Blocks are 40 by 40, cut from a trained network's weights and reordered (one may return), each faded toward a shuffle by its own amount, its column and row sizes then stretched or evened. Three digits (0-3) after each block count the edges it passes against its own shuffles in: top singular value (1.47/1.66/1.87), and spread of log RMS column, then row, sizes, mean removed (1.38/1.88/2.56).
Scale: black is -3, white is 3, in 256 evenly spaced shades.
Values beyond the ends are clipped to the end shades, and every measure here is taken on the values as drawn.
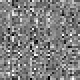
2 3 1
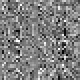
2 3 0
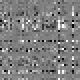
3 3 3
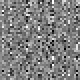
1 3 0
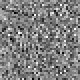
0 0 1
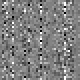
0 3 0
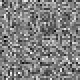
2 0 0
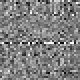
2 0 2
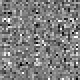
1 2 1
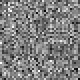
2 0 0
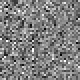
0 1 0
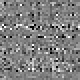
0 1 3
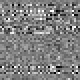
2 0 3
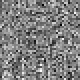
1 0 0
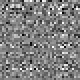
3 1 3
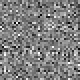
1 1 2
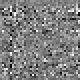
1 2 2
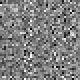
0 2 0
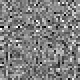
1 1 0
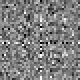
2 2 0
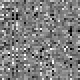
0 3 1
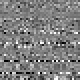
2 0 3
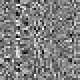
3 2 0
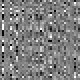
3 3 0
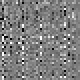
3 3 2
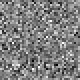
0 0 0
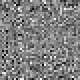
0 2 1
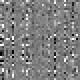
2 3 1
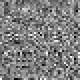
1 0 2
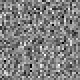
1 1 1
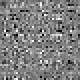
2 2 3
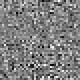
0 1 2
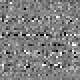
0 0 3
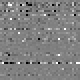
1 0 3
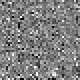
0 2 0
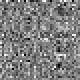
2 1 2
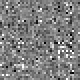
0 2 1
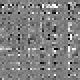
1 2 3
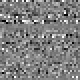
0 0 3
